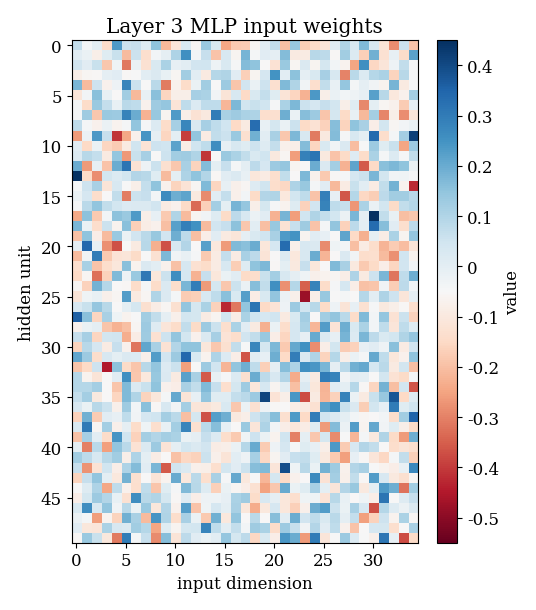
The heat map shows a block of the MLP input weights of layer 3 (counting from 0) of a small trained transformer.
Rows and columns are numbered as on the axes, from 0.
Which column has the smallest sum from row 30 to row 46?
33
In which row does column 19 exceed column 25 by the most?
35
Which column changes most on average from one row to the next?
11
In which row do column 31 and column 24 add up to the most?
49
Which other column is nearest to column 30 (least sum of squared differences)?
10
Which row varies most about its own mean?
9
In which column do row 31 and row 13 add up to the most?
0
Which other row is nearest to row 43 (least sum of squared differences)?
5
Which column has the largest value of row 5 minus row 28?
24
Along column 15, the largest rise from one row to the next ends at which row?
27
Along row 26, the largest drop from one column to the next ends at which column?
19
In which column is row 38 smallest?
25
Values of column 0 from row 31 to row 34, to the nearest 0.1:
0.2 -0.2 0.1 0.1
